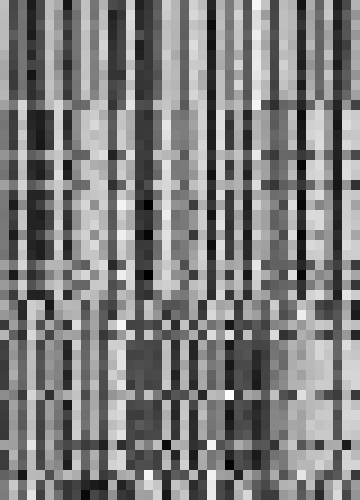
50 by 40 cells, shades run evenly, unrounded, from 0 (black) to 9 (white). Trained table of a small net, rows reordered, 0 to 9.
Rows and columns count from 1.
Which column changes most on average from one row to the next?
40
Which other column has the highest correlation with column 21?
13
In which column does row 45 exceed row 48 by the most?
27
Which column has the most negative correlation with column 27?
34
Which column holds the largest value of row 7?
29
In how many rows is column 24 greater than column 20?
20
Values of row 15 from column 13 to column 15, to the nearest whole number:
3 7 6
